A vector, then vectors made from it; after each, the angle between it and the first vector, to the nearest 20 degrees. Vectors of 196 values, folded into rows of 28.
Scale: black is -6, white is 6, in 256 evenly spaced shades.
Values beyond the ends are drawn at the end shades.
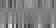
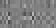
100 degrees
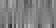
160 degrees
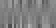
140 degrees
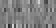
120 degrees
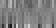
160 degrees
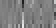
60 degrees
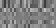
80 degrees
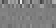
100 degrees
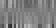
160 degrees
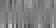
20 degrees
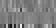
140 degrees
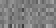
120 degrees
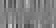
40 degrees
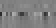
80 degrees
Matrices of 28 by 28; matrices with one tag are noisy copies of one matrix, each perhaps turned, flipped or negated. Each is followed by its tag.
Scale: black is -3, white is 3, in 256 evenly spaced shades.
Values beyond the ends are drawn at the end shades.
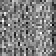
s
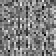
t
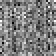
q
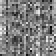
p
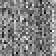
s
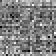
p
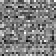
q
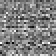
t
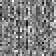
t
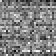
p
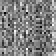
s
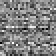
t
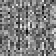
t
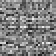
t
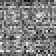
p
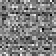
q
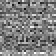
s
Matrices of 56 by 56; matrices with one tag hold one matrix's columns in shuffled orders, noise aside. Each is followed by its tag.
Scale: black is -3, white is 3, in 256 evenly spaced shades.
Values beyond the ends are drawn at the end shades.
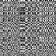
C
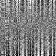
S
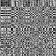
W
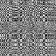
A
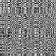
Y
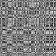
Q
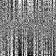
S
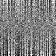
S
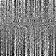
S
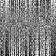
S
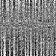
S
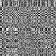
W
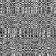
Y
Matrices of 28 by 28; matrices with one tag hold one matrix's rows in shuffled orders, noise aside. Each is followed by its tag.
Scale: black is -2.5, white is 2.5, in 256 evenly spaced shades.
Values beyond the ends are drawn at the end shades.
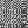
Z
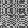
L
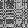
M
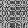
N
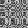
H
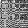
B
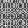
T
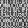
T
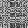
N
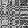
B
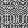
T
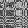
M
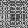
N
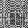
N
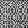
T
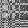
B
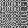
Z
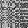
B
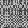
T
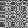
H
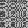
H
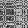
M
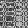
M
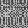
T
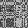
M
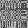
Z
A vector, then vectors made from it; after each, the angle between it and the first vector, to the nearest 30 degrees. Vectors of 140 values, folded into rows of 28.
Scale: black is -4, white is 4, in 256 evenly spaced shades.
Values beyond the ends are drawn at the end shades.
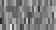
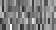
60 degrees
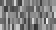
60 degrees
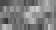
90 degrees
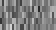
30 degrees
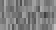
60 degrees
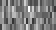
120 degrees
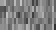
90 degrees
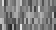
150 degrees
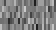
90 degrees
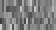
30 degrees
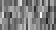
120 degrees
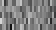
150 degrees
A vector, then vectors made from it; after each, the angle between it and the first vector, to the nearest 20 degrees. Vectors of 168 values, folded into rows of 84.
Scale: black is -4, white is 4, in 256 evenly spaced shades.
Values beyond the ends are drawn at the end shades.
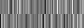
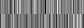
40 degrees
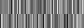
40 degrees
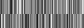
40 degrees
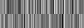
100 degrees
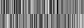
100 degrees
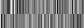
140 degrees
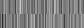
80 degrees
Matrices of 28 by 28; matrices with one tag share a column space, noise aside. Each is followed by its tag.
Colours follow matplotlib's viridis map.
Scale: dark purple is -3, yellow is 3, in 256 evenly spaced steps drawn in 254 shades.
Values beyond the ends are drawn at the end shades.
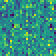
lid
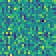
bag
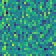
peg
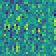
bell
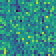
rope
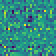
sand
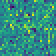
lid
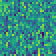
rope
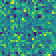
bag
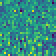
rope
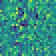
peg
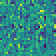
bell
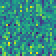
rope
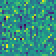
bell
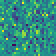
bell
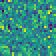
sand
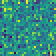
bag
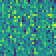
lid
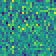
peg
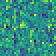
lid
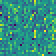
bell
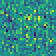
bell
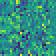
rope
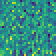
rope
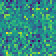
bag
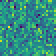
lid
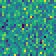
lid
